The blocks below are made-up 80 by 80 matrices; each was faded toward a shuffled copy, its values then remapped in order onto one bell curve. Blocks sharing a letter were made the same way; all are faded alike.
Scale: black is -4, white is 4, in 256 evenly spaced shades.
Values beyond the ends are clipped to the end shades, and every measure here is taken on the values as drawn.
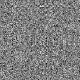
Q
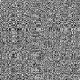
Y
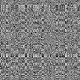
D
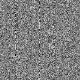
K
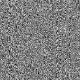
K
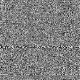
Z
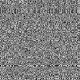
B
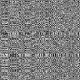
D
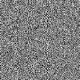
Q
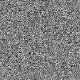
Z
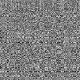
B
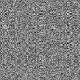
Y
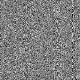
K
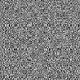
Y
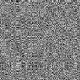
Y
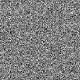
Q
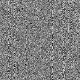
K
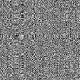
Y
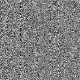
K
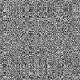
Y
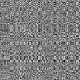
D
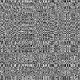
D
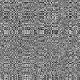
D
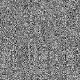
Q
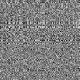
B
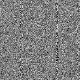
K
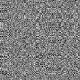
Y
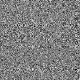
Z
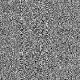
Q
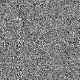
Z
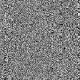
Q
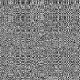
D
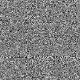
Z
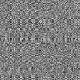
D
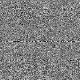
Z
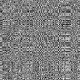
D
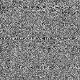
Z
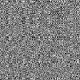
B
